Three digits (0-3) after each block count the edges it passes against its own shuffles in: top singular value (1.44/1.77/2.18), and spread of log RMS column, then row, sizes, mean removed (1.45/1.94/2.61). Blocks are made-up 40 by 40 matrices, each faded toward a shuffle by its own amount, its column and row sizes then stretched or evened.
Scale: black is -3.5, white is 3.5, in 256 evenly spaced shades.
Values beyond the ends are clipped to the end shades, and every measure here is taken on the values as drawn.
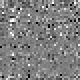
1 1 2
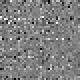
0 2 2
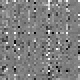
0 3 1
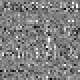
0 1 2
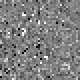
0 1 0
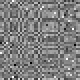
3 0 0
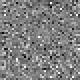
0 1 0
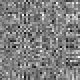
2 1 1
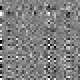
3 3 2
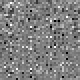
0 2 0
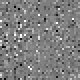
0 2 0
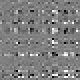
3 2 3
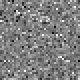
0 0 0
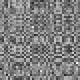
3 0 1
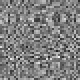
3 0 2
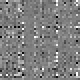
2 3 2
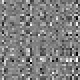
3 3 2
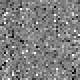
0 1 0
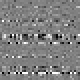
3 0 3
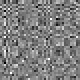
3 2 0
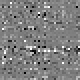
1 2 3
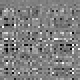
3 1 3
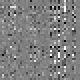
2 3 1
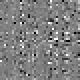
2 3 1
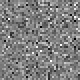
1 1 0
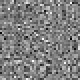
2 1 0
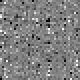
1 2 0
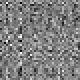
2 2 1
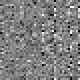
2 2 0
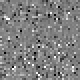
0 1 1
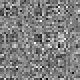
2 1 1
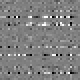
3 1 3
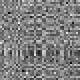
3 1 1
